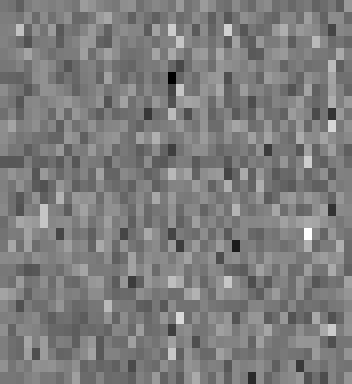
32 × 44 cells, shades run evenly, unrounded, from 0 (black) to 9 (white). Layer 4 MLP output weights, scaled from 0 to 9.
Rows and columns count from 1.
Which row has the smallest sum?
14
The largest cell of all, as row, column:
20, 39
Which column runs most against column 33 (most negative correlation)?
35
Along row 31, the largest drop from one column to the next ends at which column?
38
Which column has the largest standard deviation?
22
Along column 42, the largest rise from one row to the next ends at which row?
11
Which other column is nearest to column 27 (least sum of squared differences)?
21
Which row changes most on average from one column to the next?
3
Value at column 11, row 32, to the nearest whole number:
4
